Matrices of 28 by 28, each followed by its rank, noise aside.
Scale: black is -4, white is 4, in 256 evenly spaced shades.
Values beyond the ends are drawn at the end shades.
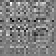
three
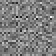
six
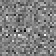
six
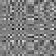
two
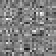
four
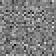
five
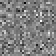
six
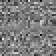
six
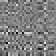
two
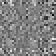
four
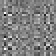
two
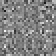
six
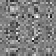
four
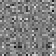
four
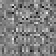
four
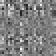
three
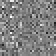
four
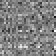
four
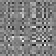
two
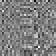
three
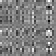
two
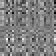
two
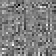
five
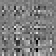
two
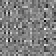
four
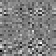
three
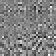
five
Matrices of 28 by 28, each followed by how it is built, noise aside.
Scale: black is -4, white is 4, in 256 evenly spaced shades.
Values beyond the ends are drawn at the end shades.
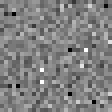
sparse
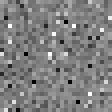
sparse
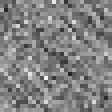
Toeplitz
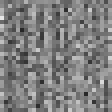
blocks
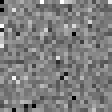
sparse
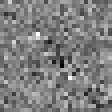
banded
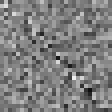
banded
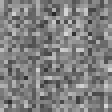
blocks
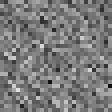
Toeplitz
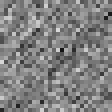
Hankel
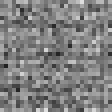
blocks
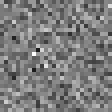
Toeplitz
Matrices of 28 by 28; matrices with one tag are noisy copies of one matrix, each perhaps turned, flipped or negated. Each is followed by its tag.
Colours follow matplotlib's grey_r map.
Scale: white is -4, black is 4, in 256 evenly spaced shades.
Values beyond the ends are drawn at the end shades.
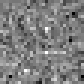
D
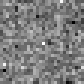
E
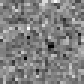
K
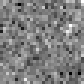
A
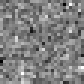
E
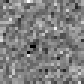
K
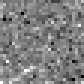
A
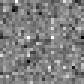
D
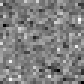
A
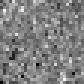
A
